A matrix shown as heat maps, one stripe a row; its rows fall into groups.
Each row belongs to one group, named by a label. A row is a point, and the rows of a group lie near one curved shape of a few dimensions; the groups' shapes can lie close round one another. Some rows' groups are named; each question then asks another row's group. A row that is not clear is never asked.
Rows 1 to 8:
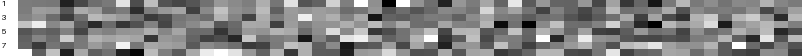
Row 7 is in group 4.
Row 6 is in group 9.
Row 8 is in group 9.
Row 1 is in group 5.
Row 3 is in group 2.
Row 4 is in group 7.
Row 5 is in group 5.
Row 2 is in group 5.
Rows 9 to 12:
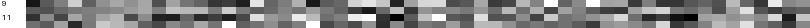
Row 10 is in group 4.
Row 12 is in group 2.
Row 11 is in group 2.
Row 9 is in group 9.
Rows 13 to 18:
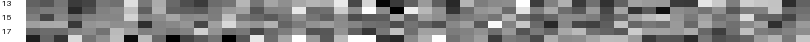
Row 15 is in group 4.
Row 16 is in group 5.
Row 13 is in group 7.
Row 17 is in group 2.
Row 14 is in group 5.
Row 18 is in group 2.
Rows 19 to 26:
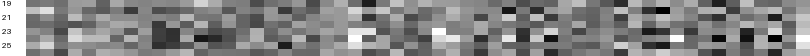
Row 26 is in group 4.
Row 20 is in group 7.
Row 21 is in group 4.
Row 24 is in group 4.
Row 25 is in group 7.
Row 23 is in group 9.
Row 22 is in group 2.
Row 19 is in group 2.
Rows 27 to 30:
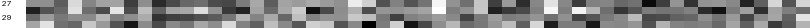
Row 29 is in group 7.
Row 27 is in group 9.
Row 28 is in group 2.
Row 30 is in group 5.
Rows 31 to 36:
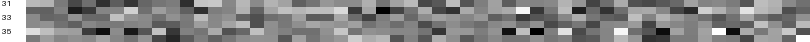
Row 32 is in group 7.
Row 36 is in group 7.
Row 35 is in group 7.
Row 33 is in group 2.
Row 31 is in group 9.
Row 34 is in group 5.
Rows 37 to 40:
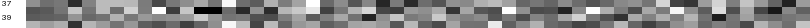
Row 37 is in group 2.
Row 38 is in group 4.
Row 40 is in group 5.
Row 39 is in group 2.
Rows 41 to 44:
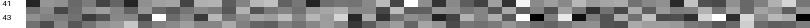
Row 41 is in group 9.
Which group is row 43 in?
7
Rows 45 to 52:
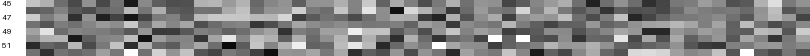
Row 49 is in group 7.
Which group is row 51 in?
2
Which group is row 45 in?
9
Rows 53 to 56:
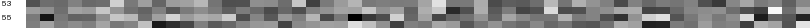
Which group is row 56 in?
7
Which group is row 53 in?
2
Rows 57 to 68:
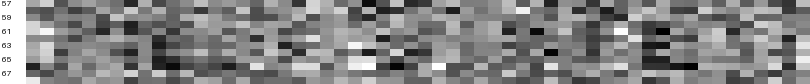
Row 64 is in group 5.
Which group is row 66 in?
2
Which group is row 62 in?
2
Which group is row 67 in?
4
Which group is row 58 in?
7
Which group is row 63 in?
7
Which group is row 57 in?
5
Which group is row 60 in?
9
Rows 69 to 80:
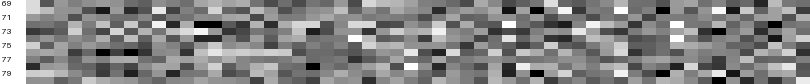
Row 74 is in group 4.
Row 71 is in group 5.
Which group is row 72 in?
4
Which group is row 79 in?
7
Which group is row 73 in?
2
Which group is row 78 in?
9
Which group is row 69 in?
9
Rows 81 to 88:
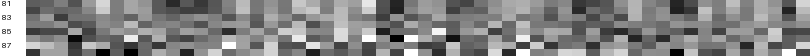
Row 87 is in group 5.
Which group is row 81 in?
7
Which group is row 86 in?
5
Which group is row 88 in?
9
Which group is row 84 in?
5
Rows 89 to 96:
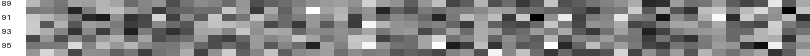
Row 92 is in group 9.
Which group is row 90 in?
2
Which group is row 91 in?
7
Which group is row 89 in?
9
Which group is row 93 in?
9
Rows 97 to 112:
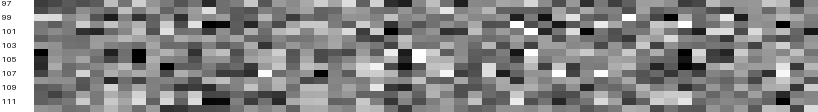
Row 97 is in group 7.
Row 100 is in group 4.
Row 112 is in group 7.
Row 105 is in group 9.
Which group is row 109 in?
7
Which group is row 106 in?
2
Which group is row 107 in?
9
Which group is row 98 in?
2
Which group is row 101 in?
7
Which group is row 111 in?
4
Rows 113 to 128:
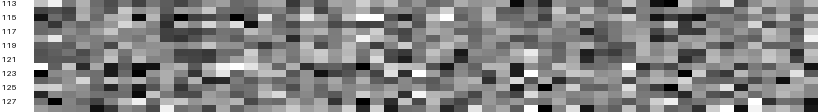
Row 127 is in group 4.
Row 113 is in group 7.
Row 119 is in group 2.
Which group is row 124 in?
4
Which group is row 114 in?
2
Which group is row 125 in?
7
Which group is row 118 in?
7
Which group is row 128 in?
7
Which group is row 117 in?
7
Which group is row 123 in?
9
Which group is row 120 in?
7
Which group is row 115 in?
2
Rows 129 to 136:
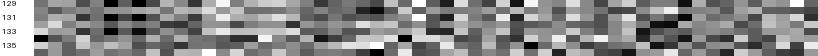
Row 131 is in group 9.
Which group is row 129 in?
9
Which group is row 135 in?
9
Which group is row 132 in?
7
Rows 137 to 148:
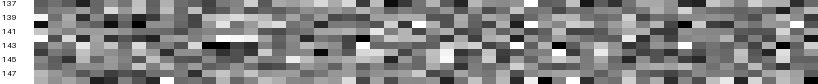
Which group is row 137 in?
7
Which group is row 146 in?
4
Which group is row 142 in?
9
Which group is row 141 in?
9
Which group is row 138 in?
4
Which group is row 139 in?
9
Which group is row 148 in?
7
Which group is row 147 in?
9
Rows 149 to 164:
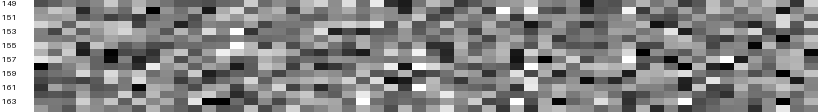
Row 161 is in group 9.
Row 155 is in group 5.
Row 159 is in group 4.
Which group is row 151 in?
9
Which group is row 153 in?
2
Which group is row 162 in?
2
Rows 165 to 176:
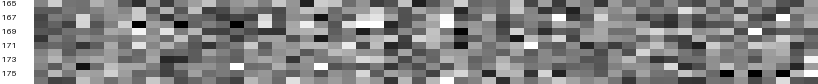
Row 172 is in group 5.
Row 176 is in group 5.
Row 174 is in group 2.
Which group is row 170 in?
9
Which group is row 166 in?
4
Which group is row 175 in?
4
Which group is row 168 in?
2
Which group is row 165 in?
5
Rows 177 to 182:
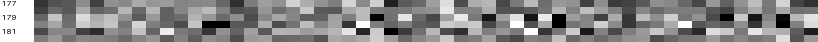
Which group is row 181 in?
7
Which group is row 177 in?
5
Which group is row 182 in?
9
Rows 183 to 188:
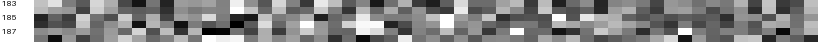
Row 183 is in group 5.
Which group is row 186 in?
2
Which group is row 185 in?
2
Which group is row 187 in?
4
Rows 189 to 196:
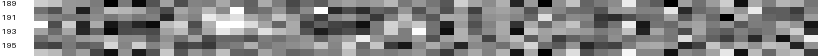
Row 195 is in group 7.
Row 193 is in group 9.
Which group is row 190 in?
2
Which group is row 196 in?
7
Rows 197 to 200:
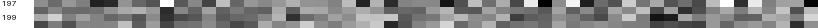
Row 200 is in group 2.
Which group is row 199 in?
7
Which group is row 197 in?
7
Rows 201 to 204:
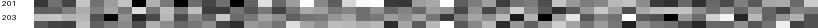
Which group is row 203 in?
7
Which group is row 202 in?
4
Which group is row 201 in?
2
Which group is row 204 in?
5
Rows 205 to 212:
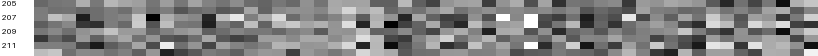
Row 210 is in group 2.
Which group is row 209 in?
4
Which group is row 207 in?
5
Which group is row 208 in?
7
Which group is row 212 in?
7
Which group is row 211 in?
7
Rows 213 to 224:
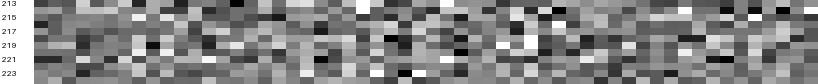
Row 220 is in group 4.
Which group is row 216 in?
9
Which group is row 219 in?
5
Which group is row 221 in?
2
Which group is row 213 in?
2
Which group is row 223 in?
5
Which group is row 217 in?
9
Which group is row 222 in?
5
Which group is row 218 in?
7
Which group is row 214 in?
4
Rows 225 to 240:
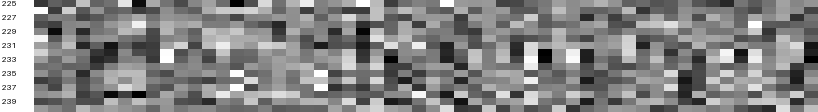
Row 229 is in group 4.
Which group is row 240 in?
9
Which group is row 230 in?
9
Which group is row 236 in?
7
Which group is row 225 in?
2
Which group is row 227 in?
5
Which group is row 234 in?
5
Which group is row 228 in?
4
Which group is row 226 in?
9
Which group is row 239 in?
7
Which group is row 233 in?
7
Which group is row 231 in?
9
